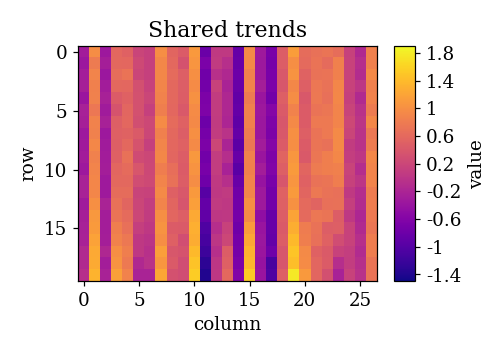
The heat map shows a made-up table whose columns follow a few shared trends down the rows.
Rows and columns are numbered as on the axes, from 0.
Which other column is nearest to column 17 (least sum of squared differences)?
11
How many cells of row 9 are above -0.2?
21
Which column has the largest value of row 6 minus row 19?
23
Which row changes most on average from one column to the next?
19
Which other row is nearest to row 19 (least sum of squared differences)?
18
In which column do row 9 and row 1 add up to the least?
14
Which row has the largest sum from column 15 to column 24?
10
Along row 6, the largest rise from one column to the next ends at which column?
15
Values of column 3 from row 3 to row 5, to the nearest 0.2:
0.6 0.4 0.4
